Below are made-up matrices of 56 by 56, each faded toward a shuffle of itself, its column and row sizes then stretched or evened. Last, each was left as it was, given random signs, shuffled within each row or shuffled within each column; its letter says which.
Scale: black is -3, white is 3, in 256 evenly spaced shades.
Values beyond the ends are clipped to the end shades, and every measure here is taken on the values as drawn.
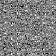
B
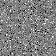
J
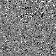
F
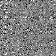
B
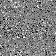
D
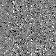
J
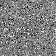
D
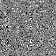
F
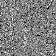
J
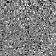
B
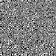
B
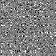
B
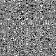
B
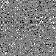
B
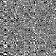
B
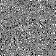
F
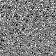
D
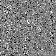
J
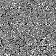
D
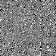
F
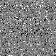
D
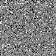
D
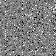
J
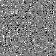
B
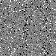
J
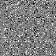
B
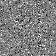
J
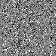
J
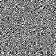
B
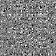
B
